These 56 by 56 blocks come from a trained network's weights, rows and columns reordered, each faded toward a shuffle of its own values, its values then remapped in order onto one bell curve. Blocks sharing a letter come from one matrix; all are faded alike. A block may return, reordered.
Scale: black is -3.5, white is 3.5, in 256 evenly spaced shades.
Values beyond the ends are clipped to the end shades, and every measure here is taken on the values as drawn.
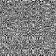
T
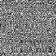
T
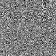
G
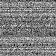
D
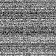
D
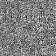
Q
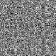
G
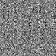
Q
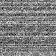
D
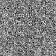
Q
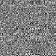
T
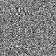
G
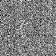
Q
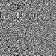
G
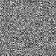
T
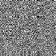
G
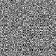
T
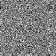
G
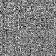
Q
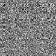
G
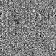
Q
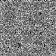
Q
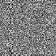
G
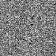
Q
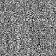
Q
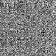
Q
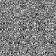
G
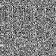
Q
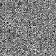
Q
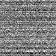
D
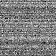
D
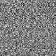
G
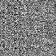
Q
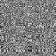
T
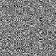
T
